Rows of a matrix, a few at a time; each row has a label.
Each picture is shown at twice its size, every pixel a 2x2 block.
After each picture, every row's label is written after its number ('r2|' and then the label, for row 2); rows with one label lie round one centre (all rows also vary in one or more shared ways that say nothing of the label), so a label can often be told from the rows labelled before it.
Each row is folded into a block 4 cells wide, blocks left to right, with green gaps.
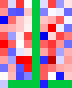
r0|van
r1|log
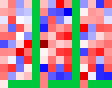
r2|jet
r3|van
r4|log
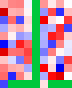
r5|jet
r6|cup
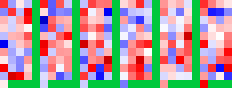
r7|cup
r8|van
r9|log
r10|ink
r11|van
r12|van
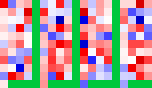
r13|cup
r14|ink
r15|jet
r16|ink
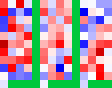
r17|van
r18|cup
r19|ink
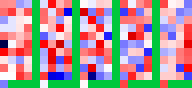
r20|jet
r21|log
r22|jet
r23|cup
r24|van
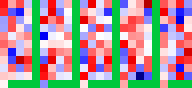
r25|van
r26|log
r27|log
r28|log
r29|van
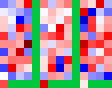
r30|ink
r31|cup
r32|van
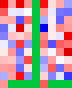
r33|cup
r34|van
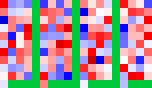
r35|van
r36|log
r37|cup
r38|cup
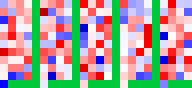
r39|jet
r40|jet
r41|cup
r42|van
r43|log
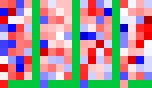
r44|cup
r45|jet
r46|log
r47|cup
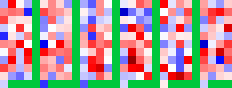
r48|log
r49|jet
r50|ink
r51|ink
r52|cup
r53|jet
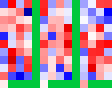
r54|log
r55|van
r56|ink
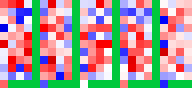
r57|van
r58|log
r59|ink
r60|ink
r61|jet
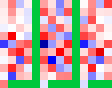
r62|jet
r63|jet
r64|jet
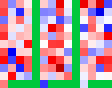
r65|van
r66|ink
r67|van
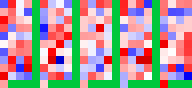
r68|log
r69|cup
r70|cup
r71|van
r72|van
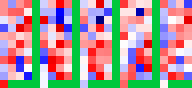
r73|cup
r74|ink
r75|ink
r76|van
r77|cup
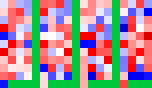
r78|log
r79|van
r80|jet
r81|van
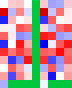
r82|jet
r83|jet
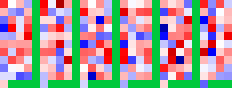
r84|van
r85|cup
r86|jet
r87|jet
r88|cup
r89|van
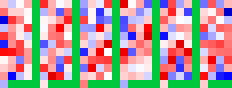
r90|jet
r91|cup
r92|ink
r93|van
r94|log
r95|log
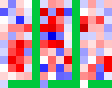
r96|ink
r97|log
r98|log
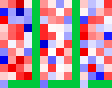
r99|ink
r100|jet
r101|jet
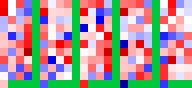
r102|van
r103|jet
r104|van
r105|jet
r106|log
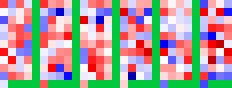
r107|cup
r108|van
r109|ink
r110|jet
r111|jet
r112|log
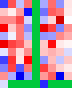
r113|log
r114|log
